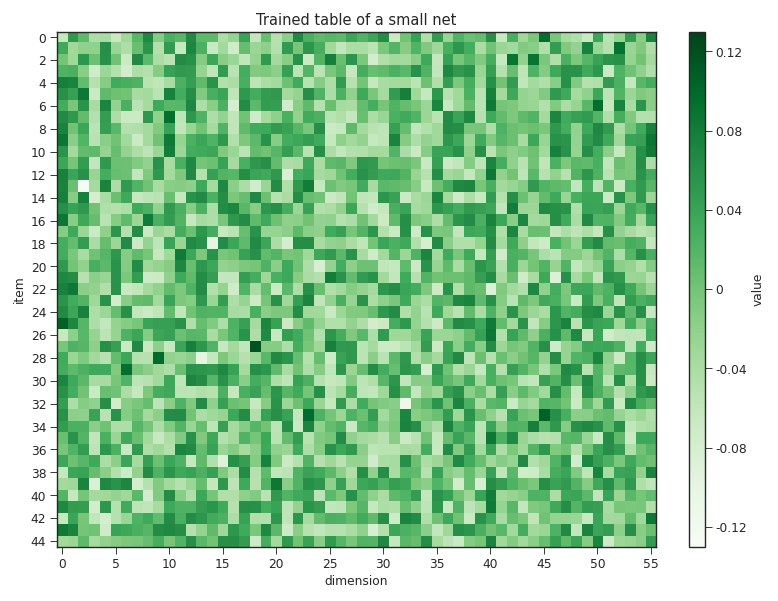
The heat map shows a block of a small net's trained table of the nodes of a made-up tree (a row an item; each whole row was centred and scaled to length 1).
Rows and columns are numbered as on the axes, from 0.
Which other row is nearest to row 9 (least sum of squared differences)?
8
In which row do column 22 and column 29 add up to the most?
0
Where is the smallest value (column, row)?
2, 13
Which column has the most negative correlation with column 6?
36
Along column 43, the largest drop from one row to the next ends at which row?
38
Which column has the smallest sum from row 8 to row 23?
33
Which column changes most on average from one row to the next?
37
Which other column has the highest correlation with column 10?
46
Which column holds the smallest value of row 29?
34
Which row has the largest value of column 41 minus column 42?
32
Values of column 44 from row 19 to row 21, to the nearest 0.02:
0 0 -0.04
